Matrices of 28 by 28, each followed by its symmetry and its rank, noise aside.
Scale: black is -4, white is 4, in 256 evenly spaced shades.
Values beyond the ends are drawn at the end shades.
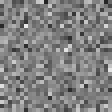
no symmetry, rank five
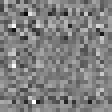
antisymmetric, rank four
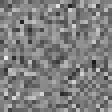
symmetric, rank six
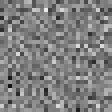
no symmetry, rank six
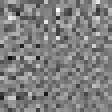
antisymmetric, rank four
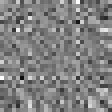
symmetric, rank five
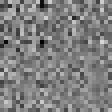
no symmetry, rank four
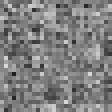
antisymmetric, rank six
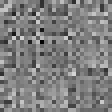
symmetric, rank four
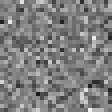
antisymmetric, rank six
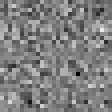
antisymmetric, rank four
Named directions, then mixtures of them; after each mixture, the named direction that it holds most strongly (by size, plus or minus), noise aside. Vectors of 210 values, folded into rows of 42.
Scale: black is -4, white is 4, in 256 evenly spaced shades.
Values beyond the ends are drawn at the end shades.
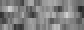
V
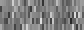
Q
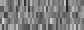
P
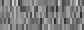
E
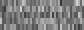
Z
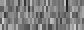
P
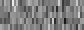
E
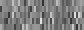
Q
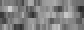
V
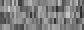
E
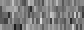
Q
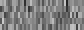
P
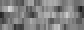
V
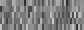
Q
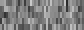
P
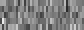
P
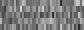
Z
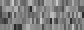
Q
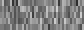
E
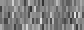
Q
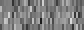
Q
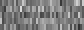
Z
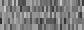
Z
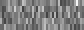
Z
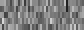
P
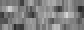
V
